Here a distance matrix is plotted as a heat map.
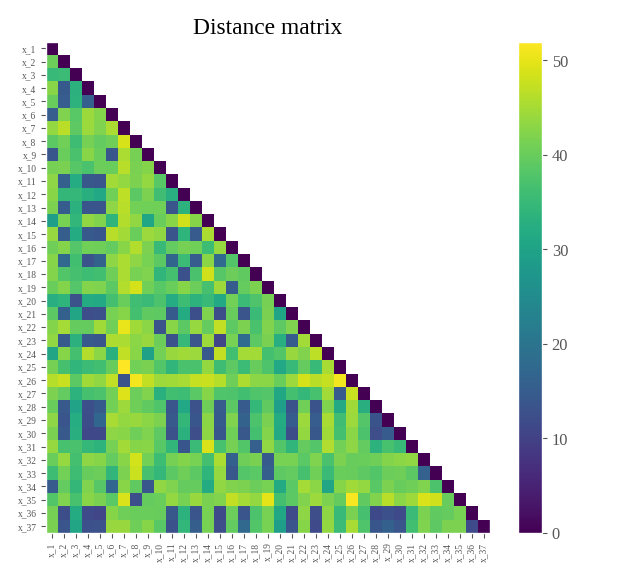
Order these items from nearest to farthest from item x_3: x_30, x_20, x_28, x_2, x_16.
x_20, x_28, x_30, x_2, x_16
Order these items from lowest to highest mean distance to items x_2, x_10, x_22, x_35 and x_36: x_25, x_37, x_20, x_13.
x_37, x_13, x_20, x_25
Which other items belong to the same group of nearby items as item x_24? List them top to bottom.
x_14
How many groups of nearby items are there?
10
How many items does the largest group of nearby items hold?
14
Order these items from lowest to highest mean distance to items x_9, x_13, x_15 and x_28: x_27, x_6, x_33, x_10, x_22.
x_6, x_27, x_33, x_10, x_22
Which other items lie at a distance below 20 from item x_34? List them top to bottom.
x_1, x_6, x_9
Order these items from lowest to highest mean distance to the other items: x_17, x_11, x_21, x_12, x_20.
x_21, x_11, x_17, x_20, x_12
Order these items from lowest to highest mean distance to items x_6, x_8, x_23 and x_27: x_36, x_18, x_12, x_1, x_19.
x_36, x_1, x_12, x_18, x_19
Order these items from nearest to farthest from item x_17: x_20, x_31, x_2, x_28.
x_28, x_2, x_20, x_31
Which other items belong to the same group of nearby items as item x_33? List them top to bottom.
x_16, x_19, x_32
